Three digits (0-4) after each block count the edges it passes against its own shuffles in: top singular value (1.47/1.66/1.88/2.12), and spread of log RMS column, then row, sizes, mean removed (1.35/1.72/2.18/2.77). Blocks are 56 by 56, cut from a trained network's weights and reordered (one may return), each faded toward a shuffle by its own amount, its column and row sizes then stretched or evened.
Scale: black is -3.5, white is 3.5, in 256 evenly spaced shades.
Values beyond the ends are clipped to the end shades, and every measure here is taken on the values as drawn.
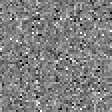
1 3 0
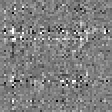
0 3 3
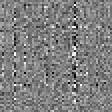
4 3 1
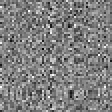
4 2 1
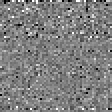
1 1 3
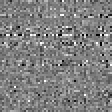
3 1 4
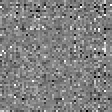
0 3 2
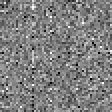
1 2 0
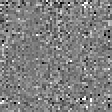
0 3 2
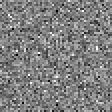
0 0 0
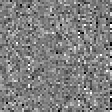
0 3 0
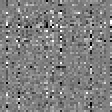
0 4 3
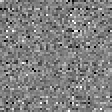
1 1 3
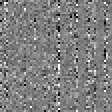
1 4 0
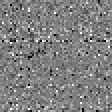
0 2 2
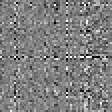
4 4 2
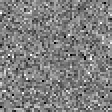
0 0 0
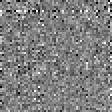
3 3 1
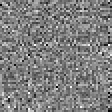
3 1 1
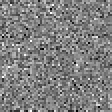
0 0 1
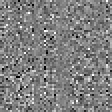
1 3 0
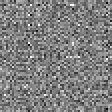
4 1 0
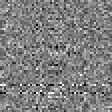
4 2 2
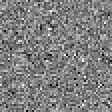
2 0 0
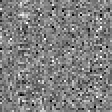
2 3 0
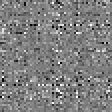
1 3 4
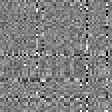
4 2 3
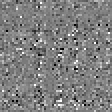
0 3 3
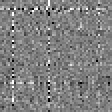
3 2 2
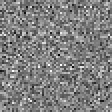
2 0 2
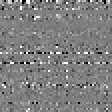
3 1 4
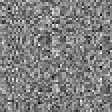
4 2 0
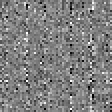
3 4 0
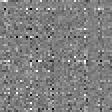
0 3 3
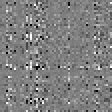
1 4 3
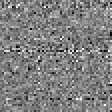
2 1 3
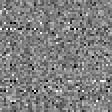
1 0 2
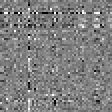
4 2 3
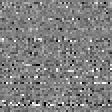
1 0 4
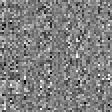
2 4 0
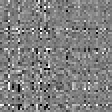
4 4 3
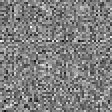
3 0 1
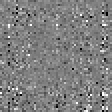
0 3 3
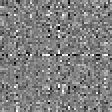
3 3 2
